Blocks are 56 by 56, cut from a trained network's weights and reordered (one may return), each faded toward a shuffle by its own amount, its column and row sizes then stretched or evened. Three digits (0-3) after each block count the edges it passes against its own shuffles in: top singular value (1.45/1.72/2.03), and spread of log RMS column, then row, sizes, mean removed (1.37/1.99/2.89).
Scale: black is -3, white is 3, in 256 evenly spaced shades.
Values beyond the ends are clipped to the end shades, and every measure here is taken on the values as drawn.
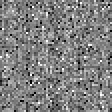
0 0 0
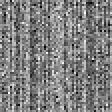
3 0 0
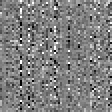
1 3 0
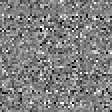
0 1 2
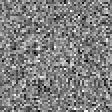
1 1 0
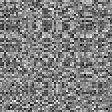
3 0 0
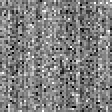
2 1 0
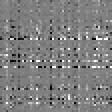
2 2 3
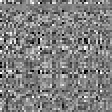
3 2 3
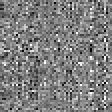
3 2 2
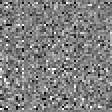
1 2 2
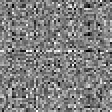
3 2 2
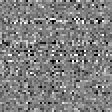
2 1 3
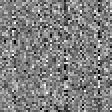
2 2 0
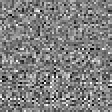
2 0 2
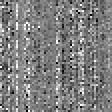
2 3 0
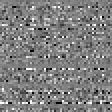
0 1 3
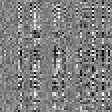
3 3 1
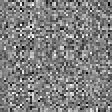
3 2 1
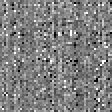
1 2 1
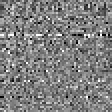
1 0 2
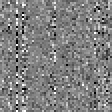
1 3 0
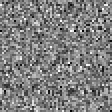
1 0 1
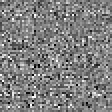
0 1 2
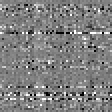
1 0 3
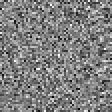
1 0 0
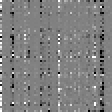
3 3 2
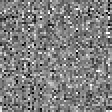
0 2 1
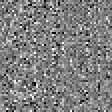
1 2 0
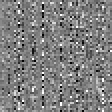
0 3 0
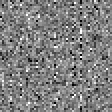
0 2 0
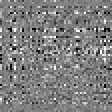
3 2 3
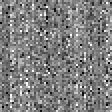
1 2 0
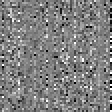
0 3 0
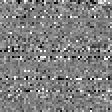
0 0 3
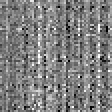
3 2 2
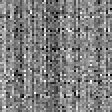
3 1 2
